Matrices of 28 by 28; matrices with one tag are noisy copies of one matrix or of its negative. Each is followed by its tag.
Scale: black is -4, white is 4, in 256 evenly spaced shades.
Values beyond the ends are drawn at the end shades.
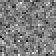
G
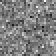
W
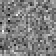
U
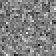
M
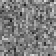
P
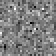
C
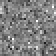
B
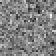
W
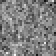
P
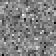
B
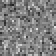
C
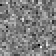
M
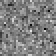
C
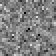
M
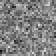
G
